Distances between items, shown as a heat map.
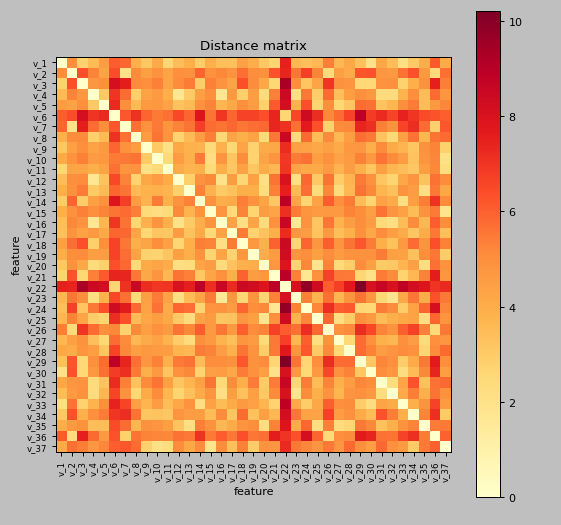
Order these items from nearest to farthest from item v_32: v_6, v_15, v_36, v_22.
v_15, v_36, v_6, v_22
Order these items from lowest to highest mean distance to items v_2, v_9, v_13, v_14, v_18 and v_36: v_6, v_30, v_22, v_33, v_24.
v_33, v_30, v_24, v_6, v_22
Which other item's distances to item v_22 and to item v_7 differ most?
v_2
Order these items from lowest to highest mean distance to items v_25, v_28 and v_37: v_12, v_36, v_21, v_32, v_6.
v_12, v_32, v_21, v_36, v_6
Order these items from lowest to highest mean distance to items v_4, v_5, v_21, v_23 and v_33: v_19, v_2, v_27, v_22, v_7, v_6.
v_27, v_19, v_2, v_7, v_6, v_22
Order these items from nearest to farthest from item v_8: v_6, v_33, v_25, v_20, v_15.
v_20, v_25, v_33, v_15, v_6
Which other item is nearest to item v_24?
v_21
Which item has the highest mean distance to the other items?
v_22
